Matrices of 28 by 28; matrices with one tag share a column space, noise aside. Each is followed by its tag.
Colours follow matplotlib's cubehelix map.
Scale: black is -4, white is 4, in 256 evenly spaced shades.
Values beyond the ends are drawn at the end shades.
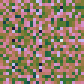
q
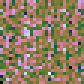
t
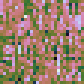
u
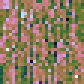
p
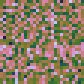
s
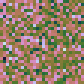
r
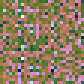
r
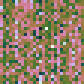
t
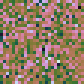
s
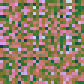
r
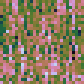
u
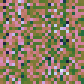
r
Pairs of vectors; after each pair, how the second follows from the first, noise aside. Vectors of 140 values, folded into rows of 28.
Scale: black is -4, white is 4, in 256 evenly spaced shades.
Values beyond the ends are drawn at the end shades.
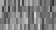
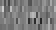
wrapped around, partly zeroed.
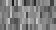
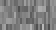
reversed, negated, shrunk.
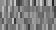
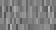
wrapped around, negated, shrunk.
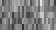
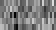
wrapped around, negated.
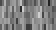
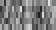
negated.
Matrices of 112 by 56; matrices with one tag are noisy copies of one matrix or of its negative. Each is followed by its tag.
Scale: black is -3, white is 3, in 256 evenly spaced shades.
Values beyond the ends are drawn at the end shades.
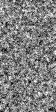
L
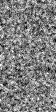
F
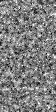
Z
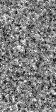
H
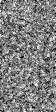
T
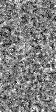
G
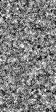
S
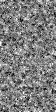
Z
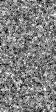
Z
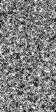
T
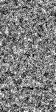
Z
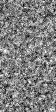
L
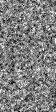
F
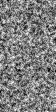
F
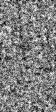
G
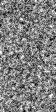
T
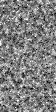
Z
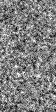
H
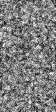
G
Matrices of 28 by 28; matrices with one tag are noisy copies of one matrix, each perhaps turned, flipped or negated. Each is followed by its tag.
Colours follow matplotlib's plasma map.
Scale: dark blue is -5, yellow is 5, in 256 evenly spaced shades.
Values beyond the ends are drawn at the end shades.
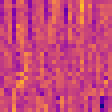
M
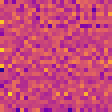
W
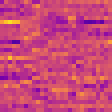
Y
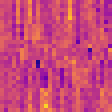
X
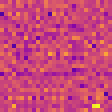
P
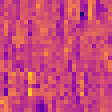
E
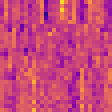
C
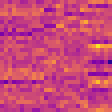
C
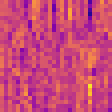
Y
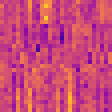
X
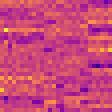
C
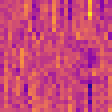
Y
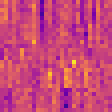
X
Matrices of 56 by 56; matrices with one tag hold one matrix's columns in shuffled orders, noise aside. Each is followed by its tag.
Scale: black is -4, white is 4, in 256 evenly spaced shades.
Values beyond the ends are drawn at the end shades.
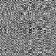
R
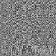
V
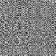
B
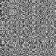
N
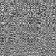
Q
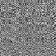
Q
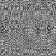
R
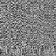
V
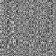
N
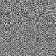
Q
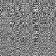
Q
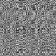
R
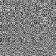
Q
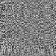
V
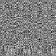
V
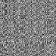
N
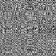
R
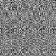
R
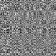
R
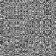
N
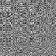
Q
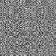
B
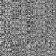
N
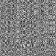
N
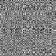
R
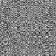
B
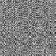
B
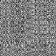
N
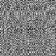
R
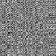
B
